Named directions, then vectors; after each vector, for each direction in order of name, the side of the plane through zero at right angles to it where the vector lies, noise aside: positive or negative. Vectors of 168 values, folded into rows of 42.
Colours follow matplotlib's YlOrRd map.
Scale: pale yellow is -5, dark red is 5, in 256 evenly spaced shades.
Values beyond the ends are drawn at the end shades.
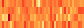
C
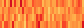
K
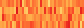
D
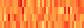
positive, positive, positive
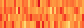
negative, negative, positive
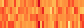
negative, negative, positive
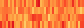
negative, negative, positive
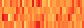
negative, positive, positive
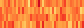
negative, negative, positive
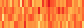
positive, negative, negative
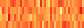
positive, positive, positive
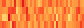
positive, negative, positive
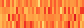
positive, positive, negative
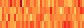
positive, positive, positive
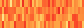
positive, negative, negative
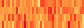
positive, positive, negative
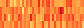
negative, negative, negative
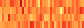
positive, positive, positive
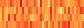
positive, positive, positive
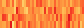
negative, positive, negative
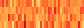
positive, positive, negative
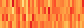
negative, positive, negative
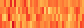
positive, negative, positive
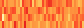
positive, negative, negative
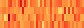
positive, positive, positive
